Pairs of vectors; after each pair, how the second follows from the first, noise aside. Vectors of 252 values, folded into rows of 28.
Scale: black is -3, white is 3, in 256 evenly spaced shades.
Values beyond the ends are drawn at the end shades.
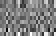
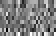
copied.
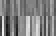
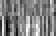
copied.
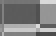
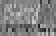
negated, partly zeroed.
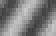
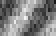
copied.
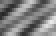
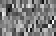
sign-scrambled.
